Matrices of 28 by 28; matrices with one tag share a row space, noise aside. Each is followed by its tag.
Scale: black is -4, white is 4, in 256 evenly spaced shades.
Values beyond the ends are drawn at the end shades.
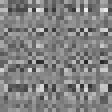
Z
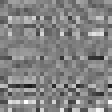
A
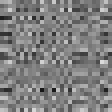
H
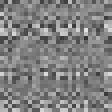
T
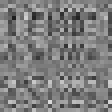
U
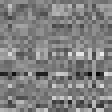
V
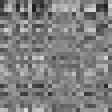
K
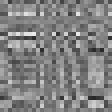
A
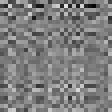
U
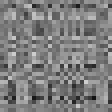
U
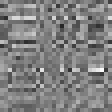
A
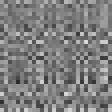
Z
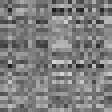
V
